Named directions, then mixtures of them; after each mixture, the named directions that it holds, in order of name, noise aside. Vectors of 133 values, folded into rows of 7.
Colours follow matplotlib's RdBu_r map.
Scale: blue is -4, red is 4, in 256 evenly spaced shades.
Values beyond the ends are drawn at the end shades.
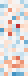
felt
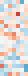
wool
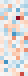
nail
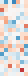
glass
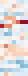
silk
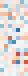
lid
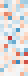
lid.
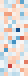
felt, glass, lid.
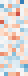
wool.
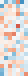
felt, glass, wool.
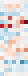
lid, nail, silk.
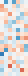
glass, lid.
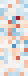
felt, nail.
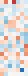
glass.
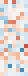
glass.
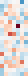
felt, wool.
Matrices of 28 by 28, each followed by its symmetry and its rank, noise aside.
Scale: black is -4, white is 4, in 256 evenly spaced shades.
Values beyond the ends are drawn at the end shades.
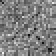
symmetric, rank eight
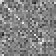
symmetric, rank eight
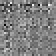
no symmetry, rank four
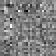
antisymmetric, rank four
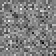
symmetric, rank eight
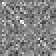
symmetric, rank six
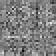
antisymmetric, rank eight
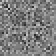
symmetric, rank six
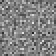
symmetric, rank six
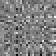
antisymmetric, rank four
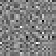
no symmetry, rank four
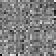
antisymmetric, rank six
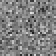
no symmetry, rank six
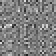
no symmetry, rank six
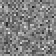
no symmetry, rank eight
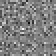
antisymmetric, rank six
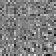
antisymmetric, rank six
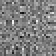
antisymmetric, rank six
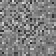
symmetric, rank eight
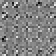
symmetric, rank four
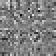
no symmetry, rank six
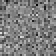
no symmetry, rank eight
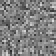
symmetric, rank eight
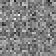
no symmetry, rank six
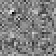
symmetric, rank six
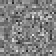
no symmetry, rank eight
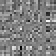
antisymmetric, rank four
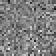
no symmetry, rank eight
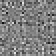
antisymmetric, rank six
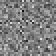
antisymmetric, rank six
